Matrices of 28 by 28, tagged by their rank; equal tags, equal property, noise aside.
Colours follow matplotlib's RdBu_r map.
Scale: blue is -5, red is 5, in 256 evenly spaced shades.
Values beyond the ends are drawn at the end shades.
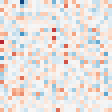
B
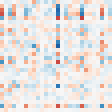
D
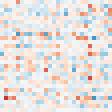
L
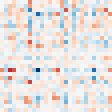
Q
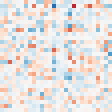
L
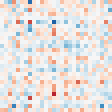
Q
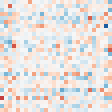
B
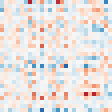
Q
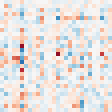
Q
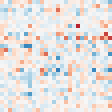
B
